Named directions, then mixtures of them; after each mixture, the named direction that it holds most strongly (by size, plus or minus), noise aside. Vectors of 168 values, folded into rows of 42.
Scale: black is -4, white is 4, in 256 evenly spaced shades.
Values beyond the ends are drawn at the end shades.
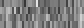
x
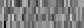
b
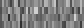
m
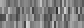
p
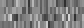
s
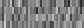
b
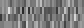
p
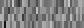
b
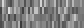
m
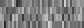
s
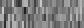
b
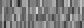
b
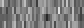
x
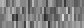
s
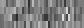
s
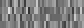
m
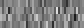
p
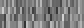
p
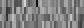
x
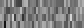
b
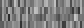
m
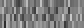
b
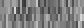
x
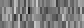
x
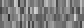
m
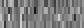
m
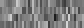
s
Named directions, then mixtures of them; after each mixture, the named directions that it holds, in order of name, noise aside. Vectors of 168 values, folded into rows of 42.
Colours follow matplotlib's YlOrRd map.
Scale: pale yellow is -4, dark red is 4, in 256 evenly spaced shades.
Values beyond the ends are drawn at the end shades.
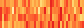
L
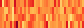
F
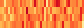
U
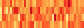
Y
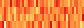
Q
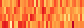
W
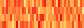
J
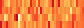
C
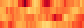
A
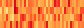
F, U, Y.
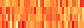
F, W.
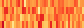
F, J, Q.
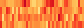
A, L.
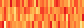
Q.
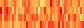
L.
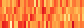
W.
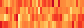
A, C, J.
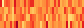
F.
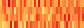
W.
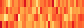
A, C.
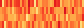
F, Q.
